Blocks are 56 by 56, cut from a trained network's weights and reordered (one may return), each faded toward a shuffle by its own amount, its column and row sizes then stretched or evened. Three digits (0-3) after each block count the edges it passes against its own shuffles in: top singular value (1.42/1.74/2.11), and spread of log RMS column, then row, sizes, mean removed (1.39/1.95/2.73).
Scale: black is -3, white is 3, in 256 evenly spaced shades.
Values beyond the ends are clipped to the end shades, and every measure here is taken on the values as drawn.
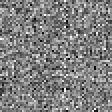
1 1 0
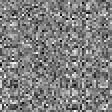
3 2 1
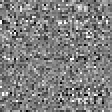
2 2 2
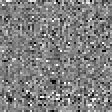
0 1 2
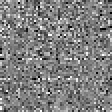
0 2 2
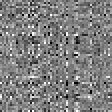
3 3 2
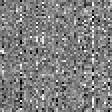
2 3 0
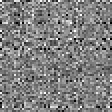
3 2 2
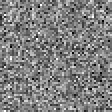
0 1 0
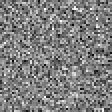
1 0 0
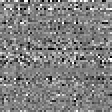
1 1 3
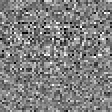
2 0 2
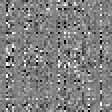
0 3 2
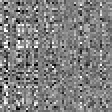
3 3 1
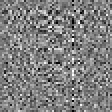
3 2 2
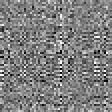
3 2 2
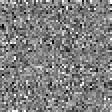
1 2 1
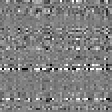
3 1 3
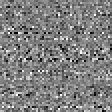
0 0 3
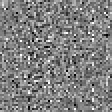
0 2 1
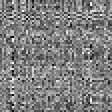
3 2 1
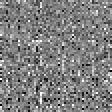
0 3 1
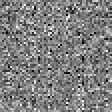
1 2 0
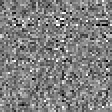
2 1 1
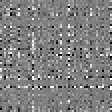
3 3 3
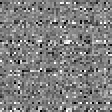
1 2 3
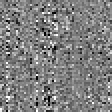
1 3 1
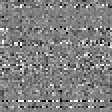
1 1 3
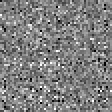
0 2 1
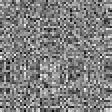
3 2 1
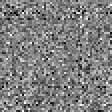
0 1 2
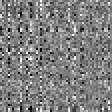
3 3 1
